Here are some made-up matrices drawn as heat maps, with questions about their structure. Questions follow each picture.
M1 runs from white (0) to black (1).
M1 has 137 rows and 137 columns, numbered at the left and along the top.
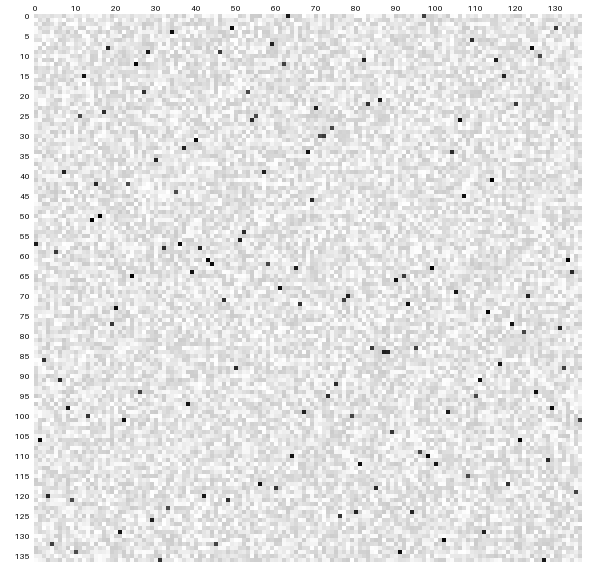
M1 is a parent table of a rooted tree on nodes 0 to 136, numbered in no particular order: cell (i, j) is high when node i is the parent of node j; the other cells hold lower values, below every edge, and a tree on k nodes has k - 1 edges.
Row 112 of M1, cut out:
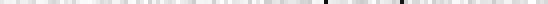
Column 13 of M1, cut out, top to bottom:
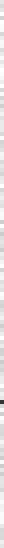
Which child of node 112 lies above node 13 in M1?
100
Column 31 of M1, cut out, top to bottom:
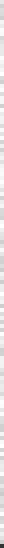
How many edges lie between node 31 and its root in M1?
2
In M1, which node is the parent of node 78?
70
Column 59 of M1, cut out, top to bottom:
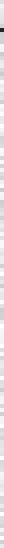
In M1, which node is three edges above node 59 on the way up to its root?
64
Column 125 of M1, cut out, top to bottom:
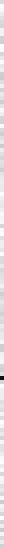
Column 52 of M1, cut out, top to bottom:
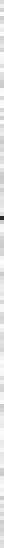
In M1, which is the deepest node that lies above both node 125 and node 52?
94
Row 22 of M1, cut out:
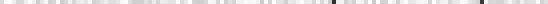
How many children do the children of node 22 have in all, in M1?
4
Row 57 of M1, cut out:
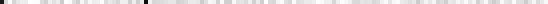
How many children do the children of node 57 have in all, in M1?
3
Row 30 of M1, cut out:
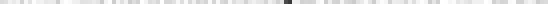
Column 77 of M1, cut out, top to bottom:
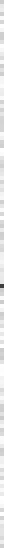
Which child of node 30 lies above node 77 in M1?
71
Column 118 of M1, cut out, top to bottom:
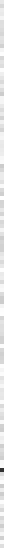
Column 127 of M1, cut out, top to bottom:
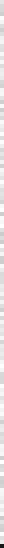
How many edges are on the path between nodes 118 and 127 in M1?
8
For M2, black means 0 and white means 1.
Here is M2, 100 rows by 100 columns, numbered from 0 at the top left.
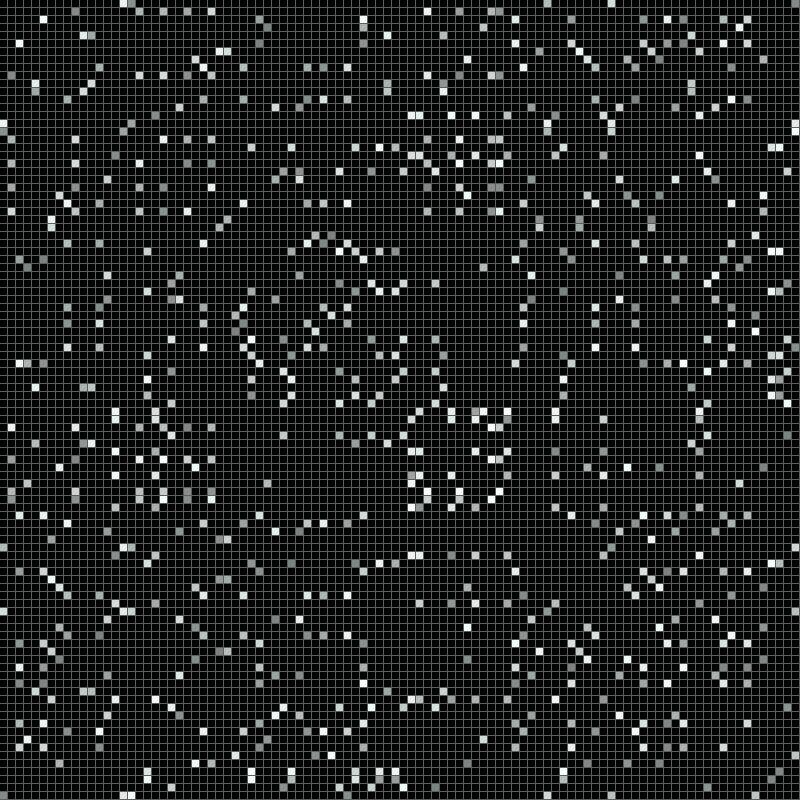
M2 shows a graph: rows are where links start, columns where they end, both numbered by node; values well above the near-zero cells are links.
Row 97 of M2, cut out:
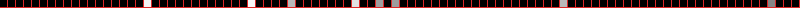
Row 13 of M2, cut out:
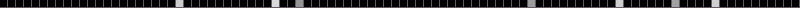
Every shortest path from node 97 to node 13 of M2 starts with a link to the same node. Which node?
node 31
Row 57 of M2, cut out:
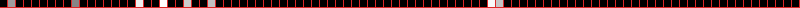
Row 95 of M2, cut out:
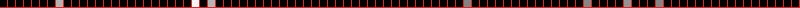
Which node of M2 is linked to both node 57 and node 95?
node 26
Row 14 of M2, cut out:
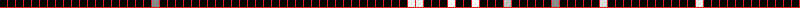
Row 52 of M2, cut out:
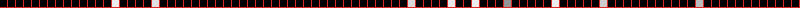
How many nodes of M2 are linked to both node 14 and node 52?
8
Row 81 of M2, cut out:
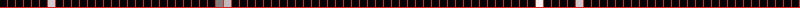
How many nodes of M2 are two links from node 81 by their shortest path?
1
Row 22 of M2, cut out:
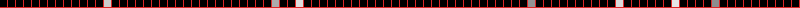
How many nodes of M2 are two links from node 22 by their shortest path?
1
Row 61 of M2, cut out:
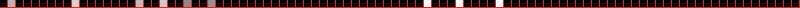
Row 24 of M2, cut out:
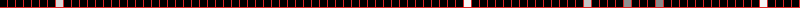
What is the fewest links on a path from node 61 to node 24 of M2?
3
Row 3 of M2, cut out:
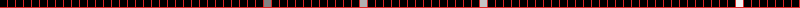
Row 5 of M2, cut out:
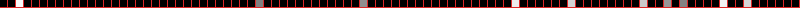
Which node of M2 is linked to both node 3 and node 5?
node 45
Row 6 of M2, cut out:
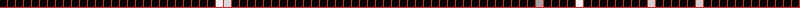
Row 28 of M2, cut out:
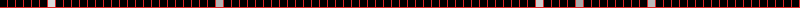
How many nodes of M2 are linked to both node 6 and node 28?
4
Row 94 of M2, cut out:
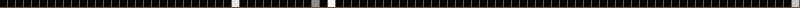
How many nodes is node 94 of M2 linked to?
4
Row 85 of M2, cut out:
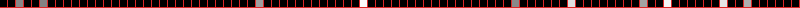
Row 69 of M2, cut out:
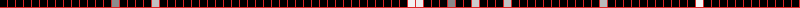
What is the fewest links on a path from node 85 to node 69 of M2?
5
